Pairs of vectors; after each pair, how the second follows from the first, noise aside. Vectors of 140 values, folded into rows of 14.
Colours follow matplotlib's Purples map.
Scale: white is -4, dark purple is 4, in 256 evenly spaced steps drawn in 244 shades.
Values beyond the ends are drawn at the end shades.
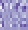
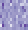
partly zeroed.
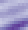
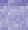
wrapped around, shrunk.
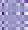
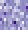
shuffled.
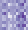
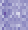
reversed, shrunk.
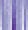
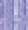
wrapped around, negated, shrunk.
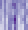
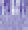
reversed, negated, partly zeroed.
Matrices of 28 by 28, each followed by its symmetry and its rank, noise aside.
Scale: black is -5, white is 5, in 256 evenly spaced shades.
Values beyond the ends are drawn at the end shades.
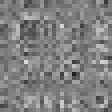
symmetric, rank four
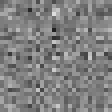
no symmetry, rank three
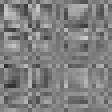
no symmetry, rank two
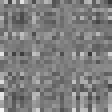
no symmetry, rank three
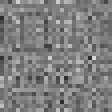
no symmetry, rank four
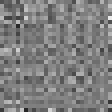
no symmetry, rank three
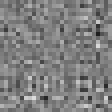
antisymmetric, rank four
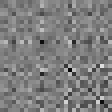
symmetric, rank three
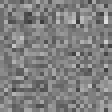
no symmetry, rank four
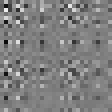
no symmetry, rank two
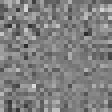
antisymmetric, rank four
